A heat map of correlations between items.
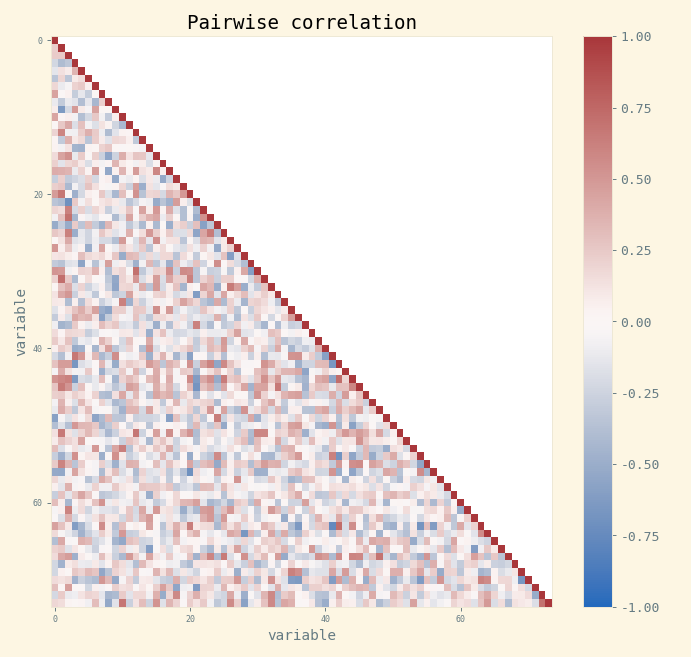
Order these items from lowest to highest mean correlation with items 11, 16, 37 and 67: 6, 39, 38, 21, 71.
21, 6, 38, 71, 39
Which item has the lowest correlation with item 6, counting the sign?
49
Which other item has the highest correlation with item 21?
37
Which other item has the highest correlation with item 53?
10
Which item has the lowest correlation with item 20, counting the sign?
56
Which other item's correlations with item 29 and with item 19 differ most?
30
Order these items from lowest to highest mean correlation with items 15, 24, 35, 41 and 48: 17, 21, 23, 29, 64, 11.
64, 21, 29, 11, 23, 17
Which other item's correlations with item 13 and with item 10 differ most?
34
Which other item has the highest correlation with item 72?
73
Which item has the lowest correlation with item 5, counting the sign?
27
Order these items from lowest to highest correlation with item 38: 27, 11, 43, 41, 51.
51, 43, 11, 41, 27
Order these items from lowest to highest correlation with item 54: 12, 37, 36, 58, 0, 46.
0, 12, 37, 58, 46, 36
